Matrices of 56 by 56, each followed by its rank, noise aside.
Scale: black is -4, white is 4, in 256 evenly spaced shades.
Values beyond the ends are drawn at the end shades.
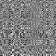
four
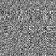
seven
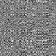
five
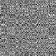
four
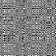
three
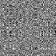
seven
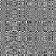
four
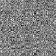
seven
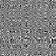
six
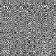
seven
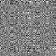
five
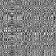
three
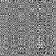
five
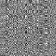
five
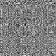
seven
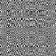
five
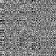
six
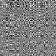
six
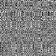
six
